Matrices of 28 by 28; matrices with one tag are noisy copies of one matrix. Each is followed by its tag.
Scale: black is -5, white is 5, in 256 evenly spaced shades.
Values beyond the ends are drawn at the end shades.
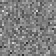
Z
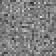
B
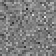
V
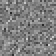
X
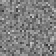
X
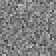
V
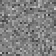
B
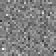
X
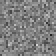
V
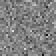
V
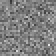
X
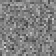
V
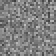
B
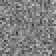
V
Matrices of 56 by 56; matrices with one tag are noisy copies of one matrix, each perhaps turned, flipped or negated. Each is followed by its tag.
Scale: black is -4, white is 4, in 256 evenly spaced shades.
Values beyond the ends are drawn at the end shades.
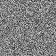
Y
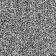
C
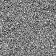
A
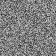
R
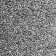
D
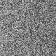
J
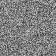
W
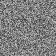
R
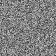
A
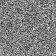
Y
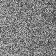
J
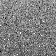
D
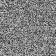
C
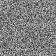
A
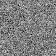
C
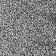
J
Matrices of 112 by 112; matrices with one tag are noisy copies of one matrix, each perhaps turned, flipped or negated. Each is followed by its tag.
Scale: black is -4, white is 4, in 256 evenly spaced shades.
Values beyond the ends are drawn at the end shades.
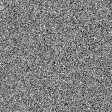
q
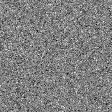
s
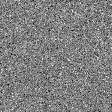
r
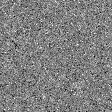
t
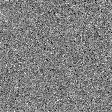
r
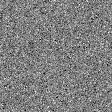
s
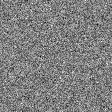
s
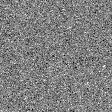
q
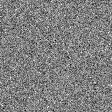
s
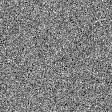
q
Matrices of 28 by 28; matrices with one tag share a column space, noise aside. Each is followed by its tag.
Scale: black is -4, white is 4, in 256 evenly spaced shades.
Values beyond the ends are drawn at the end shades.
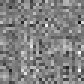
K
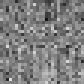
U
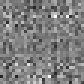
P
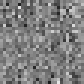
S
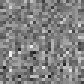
K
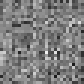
K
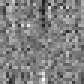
S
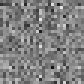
S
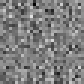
S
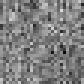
U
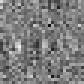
K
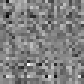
P
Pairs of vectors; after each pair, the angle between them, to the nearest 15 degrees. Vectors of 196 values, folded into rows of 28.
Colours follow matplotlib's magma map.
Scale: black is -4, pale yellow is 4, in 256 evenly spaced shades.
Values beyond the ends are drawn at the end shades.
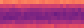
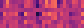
90 degrees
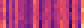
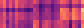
45 degrees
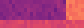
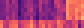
30 degrees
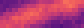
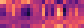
120 degrees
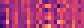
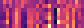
45 degrees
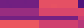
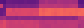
45 degrees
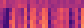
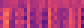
150 degrees
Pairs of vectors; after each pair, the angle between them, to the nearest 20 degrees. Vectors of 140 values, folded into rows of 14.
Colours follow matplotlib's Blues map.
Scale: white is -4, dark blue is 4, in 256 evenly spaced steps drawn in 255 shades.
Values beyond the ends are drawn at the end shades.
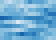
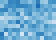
120 degrees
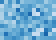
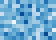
40 degrees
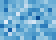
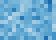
60 degrees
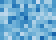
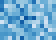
60 degrees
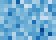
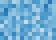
120 degrees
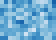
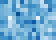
80 degrees
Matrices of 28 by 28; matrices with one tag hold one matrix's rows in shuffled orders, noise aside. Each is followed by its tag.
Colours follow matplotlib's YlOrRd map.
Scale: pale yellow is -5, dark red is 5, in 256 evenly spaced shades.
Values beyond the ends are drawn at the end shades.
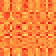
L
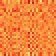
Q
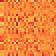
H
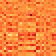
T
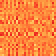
H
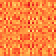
Q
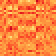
T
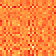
Q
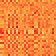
H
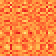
L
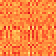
Q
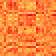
T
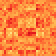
T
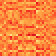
T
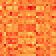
T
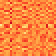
L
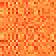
H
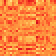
T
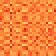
L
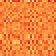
Q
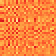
H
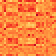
T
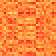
T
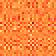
Q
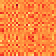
H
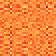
L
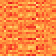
T
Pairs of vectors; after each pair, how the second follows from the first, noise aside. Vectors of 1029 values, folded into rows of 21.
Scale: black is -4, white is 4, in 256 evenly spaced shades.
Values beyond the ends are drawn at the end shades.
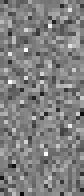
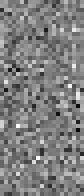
shuffled.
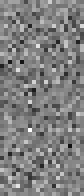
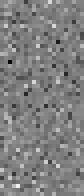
partly zeroed.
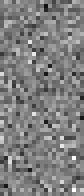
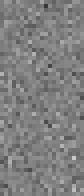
shrunk.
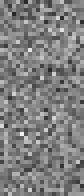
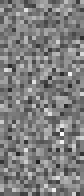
shuffled.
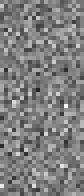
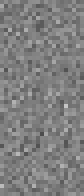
shrunk.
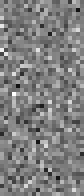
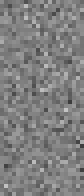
reversed, negated, shrunk.
